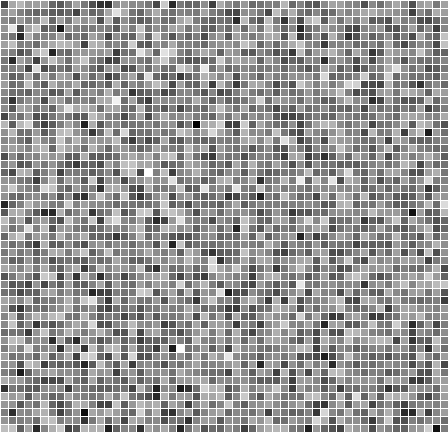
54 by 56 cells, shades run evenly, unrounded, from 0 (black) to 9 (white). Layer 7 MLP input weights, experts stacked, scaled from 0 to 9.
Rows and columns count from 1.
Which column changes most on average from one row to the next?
11
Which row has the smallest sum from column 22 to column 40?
25
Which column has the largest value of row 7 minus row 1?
22
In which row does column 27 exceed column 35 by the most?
34
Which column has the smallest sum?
52
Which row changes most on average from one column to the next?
44
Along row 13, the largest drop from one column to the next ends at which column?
16
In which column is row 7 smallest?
7
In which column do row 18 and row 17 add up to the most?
8
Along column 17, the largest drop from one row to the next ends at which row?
46
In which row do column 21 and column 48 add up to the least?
28
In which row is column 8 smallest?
4
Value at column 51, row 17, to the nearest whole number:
2
